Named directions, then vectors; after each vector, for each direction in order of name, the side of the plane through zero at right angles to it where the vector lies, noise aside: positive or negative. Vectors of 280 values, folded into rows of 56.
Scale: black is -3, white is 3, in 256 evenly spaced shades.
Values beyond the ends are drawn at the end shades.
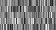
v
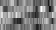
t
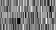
positive, negative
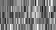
negative, negative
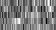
negative, positive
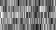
positive, positive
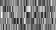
positive, negative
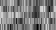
positive, positive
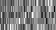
negative, negative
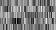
positive, negative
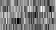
positive, negative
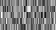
positive, negative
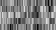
positive, positive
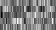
negative, positive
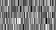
negative, positive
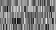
positive, negative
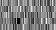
positive, negative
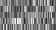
negative, positive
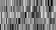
positive, positive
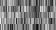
positive, positive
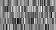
positive, negative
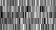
negative, negative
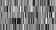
positive, negative
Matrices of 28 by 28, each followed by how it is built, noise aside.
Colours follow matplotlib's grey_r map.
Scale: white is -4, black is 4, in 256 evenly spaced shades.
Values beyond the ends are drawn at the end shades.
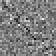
banded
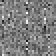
uneven columns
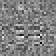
low rank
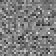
low rank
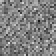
Hankel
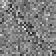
banded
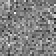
uneven columns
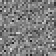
repeating rows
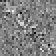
banded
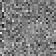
uneven columns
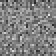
repeating columns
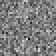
noise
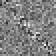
banded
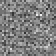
repeating rows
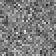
Toeplitz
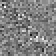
banded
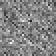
Toeplitz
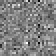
low rank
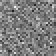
Toeplitz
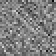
Toeplitz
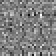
low rank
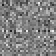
low rank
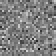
low rank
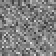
Toeplitz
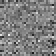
low rank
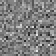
low rank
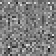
low rank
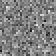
noise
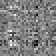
low rank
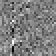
uneven columns
